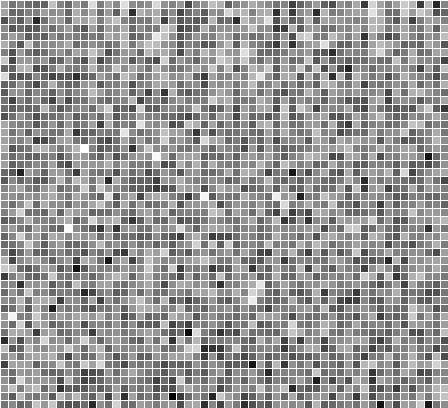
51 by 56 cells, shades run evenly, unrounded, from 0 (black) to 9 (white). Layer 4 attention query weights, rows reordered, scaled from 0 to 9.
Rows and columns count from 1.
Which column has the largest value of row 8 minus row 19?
31
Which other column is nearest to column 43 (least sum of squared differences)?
30
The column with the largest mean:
52
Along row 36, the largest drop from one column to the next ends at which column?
34
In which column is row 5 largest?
20
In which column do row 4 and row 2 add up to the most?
47
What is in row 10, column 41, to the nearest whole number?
6
